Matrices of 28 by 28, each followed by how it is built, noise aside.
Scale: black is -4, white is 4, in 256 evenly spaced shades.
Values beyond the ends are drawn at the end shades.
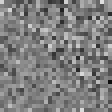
upper triangular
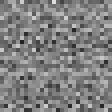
repeating columns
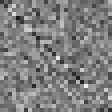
diagonal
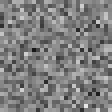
noise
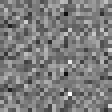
repeating rows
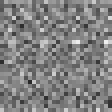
repeating columns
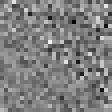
upper triangular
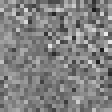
upper triangular
